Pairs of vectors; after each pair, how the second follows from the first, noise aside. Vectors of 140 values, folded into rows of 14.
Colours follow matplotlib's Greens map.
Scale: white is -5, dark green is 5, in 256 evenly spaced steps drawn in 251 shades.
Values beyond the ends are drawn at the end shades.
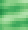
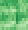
wrapped around.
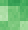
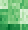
reversed, scaled up.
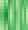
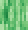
copied.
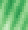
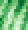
reversed, negated, scaled up.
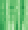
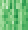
wrapped around.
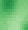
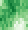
reversed, negated, scaled up.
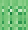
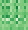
reversed.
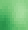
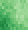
copied.
